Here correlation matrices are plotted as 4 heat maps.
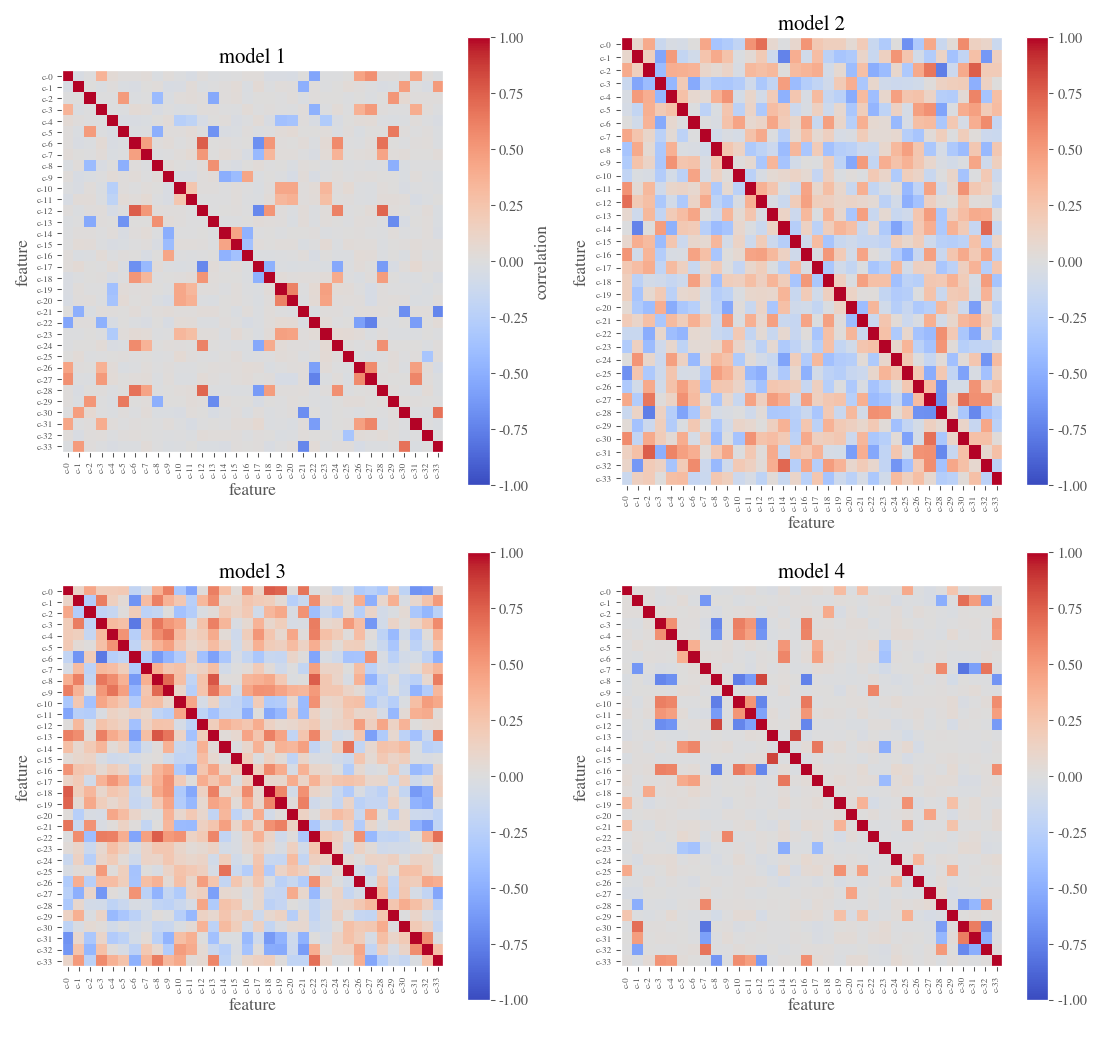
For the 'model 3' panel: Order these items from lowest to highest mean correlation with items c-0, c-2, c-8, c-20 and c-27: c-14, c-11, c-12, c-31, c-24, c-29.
c-31, c-11, c-29, c-24, c-12, c-14
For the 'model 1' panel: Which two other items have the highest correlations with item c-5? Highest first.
c-29, c-2
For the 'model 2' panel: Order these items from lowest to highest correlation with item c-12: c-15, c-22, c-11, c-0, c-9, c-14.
c-9, c-14, c-22, c-15, c-11, c-0
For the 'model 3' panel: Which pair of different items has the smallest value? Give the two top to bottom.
c-3, c-6
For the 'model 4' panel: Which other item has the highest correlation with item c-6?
c-14
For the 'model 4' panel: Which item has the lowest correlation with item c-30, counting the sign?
c-7
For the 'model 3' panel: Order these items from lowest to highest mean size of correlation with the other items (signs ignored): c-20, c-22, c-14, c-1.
c-20, c-14, c-1, c-22
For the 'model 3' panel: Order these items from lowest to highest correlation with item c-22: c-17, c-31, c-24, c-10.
c-31, c-24, c-17, c-10
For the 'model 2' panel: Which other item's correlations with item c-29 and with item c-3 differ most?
c-6
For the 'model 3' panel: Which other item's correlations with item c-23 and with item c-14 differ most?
c-25
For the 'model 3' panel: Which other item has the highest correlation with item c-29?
c-1
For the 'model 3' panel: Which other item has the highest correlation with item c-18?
c-0
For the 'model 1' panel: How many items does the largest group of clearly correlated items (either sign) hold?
7
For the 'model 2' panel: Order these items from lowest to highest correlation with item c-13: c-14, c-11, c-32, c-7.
c-7, c-14, c-11, c-32
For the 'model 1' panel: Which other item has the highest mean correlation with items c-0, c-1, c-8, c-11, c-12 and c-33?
c-30
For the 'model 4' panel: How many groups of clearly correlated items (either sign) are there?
9
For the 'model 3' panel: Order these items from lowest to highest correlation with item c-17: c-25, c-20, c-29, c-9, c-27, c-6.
c-6, c-29, c-27, c-25, c-20, c-9
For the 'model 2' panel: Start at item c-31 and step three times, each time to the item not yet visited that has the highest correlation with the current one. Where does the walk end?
c-30
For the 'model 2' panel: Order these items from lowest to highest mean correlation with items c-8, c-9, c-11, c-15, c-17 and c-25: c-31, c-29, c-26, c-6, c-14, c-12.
c-14, c-29, c-12, c-6, c-26, c-31
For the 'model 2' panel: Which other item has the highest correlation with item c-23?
c-28
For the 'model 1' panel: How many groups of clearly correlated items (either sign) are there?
7
